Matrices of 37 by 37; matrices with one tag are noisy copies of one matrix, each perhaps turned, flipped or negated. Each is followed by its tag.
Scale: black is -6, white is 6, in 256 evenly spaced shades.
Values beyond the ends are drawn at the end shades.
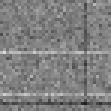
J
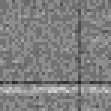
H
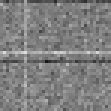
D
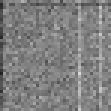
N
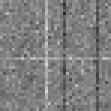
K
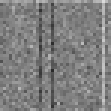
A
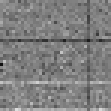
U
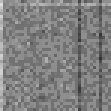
N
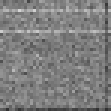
N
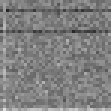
N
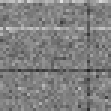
U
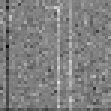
A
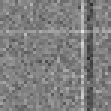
H
